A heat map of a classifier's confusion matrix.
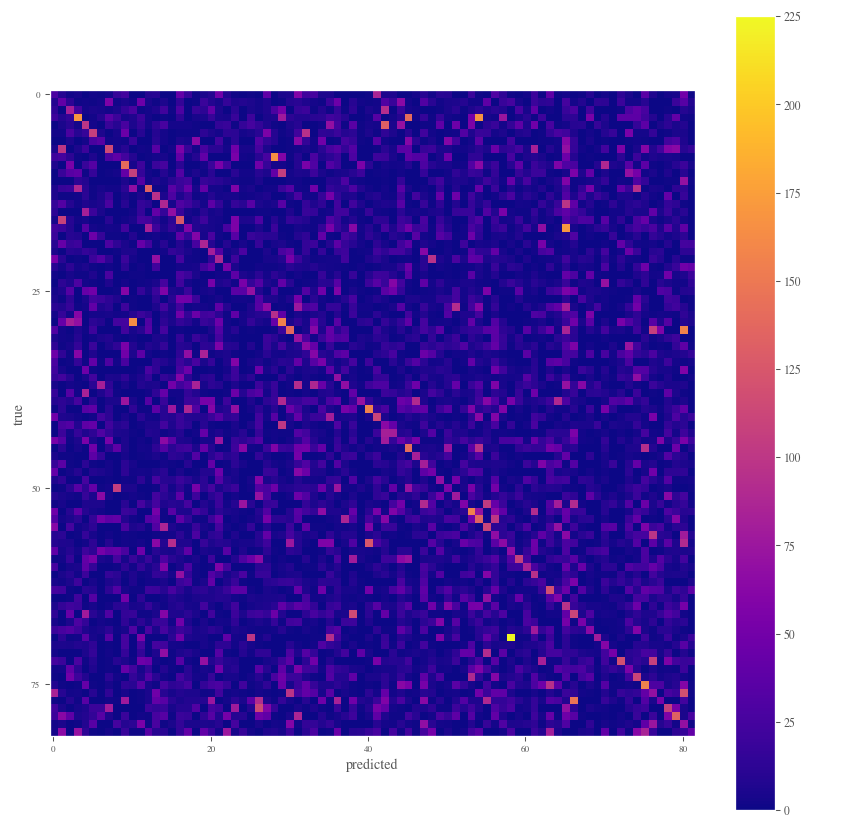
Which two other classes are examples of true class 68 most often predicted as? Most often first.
61, 74
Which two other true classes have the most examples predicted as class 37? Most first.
54, 40
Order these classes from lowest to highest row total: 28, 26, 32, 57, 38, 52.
26, 38, 28, 32, 52, 57
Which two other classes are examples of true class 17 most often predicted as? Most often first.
65, 12
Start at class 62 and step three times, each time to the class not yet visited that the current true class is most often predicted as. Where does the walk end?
4
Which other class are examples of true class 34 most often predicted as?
23
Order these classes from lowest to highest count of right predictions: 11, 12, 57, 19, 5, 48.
11, 48, 57, 19, 5, 12
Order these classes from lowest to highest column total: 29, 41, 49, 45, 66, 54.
49, 41, 29, 45, 66, 54
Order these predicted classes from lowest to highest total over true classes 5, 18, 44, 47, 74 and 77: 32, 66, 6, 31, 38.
6, 31, 38, 32, 66
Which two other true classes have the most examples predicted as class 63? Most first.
75, 81
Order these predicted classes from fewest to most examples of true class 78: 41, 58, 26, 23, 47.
47, 58, 41, 23, 26
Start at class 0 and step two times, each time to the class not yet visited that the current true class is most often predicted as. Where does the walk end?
35
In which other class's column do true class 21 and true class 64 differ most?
48
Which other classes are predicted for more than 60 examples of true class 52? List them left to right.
24, 47, 55, 64, 66
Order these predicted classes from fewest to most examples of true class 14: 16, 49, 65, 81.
81, 49, 16, 65
